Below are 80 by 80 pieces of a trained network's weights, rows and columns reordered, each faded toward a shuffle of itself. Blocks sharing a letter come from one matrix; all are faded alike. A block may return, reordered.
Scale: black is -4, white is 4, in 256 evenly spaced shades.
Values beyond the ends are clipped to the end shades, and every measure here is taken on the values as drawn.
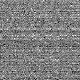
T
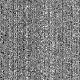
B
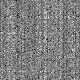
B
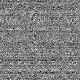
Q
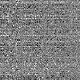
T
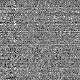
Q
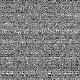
T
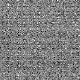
T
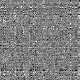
Q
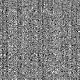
B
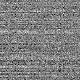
T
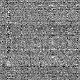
Q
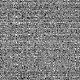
T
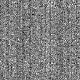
B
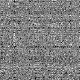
T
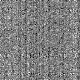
B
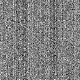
B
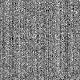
B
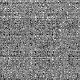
T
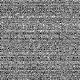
T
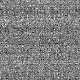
Q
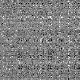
Q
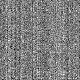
B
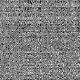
T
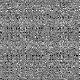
Q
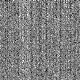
B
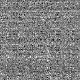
Q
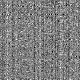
B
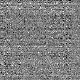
Q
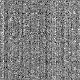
B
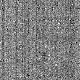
B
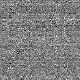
Q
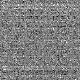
T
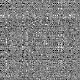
Q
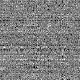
Q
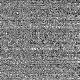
Q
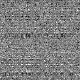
T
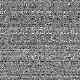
T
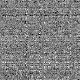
Q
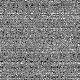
T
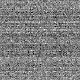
T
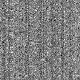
B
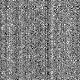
B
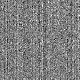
B
